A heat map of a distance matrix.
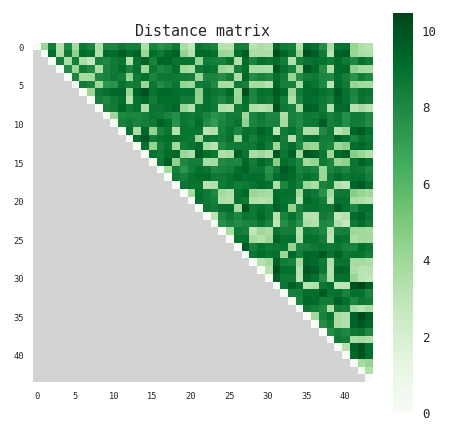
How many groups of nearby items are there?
5
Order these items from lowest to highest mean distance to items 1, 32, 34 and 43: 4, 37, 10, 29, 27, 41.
29, 41, 10, 27, 4, 37
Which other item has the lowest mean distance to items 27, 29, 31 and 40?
23
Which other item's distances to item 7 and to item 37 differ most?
2
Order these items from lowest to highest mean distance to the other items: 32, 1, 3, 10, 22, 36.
3, 1, 22, 36, 10, 32
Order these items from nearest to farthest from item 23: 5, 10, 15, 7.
15, 10, 5, 7
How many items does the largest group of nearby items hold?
18
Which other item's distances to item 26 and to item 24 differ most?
14
